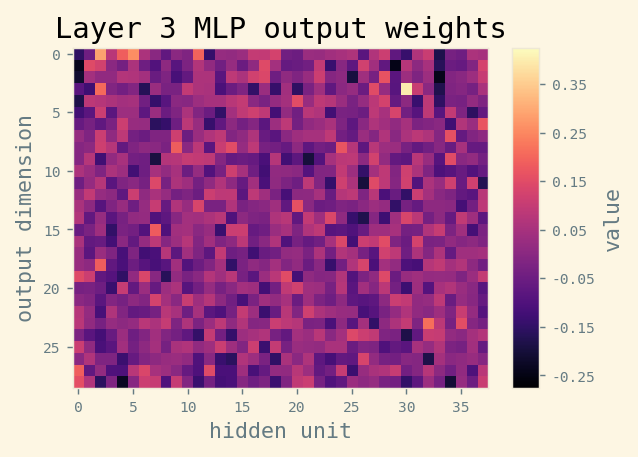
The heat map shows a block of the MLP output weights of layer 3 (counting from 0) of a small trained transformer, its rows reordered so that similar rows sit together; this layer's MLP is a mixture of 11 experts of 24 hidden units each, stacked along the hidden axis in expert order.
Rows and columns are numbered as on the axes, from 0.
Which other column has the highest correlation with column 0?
33
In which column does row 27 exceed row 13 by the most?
29
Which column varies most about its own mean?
30
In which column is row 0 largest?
2
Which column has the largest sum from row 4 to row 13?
27
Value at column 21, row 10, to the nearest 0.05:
-0.1
